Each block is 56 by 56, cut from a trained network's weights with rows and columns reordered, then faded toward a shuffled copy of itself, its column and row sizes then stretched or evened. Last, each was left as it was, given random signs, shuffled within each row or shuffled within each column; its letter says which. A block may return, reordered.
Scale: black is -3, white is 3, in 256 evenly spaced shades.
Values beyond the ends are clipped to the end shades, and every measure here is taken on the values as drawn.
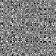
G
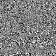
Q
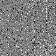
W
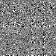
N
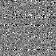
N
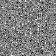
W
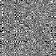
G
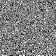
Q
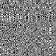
G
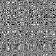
G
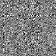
G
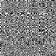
G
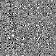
N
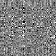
G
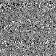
Q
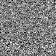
Q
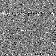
Q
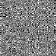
G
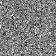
W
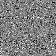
Q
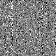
W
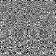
G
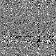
N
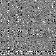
N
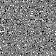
Q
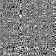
G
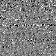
Q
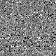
Q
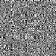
G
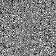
W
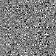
N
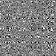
G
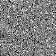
W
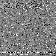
Q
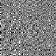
G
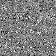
Q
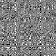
G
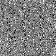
W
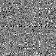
N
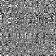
G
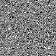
G
